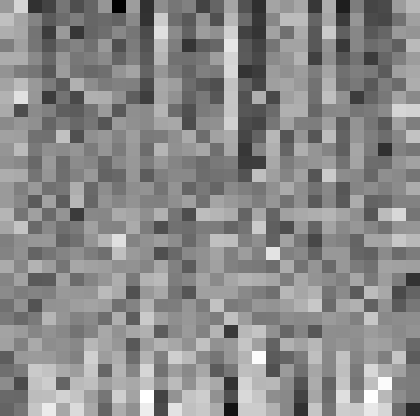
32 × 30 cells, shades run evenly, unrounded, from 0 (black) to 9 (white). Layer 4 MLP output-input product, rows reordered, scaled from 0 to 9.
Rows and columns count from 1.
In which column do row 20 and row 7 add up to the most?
20
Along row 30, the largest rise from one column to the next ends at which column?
18
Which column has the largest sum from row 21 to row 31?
11
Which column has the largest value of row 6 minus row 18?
17
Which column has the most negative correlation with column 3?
22
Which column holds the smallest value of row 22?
30
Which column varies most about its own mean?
19
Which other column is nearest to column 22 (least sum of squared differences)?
1
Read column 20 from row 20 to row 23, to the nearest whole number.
8 4 6 4
